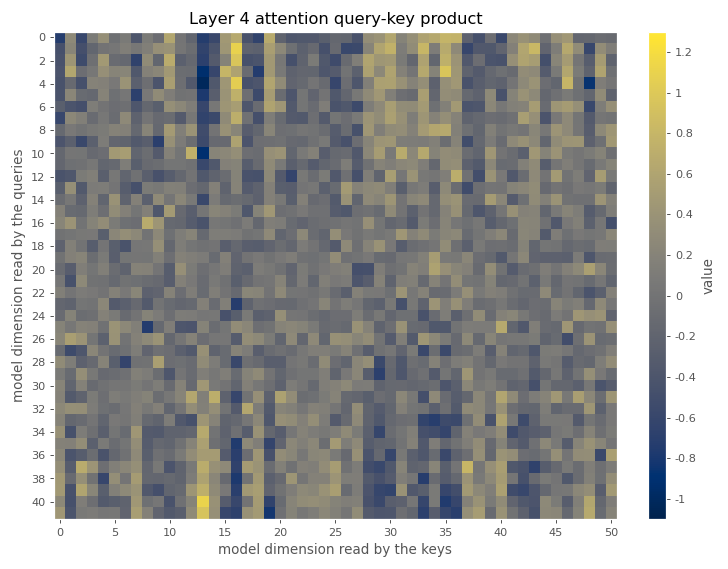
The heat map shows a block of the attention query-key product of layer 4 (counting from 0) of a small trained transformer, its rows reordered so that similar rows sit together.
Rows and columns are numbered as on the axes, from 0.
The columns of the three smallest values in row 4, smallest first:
13, 48, 25
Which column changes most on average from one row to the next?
1
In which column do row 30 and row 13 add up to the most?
26
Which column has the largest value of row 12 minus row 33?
36
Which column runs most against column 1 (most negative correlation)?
24
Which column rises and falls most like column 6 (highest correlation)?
31
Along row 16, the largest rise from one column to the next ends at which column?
8
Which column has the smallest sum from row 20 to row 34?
16
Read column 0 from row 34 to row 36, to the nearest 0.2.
0.4 0.2 0.2
